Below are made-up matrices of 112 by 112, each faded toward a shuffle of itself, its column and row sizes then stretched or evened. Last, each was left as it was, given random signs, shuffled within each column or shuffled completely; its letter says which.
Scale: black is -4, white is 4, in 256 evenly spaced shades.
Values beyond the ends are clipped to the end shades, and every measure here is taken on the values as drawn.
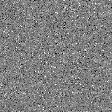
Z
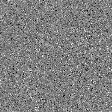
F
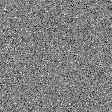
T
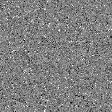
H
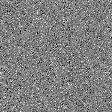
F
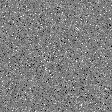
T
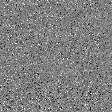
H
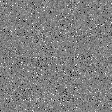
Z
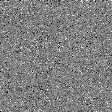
H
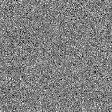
Z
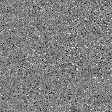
Z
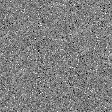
F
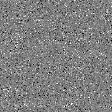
Z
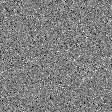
T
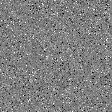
F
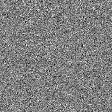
H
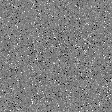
F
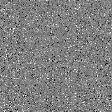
Z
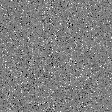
F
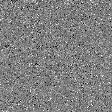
H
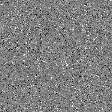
Z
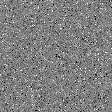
F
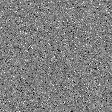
T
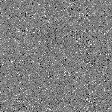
Z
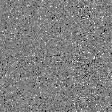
H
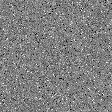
T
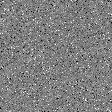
T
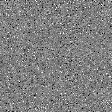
H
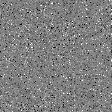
H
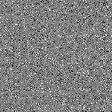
Z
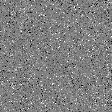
H
